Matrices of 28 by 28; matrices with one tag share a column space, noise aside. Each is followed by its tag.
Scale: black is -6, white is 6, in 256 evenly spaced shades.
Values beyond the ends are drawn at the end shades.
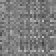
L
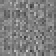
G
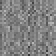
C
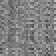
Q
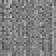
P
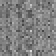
G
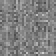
C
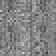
C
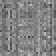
G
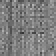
P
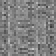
Q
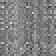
Q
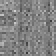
C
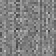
L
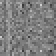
G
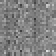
G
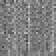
P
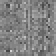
G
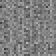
Q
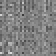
C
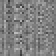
P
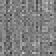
C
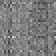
G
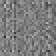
G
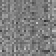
L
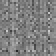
L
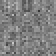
C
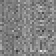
L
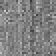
C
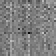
P
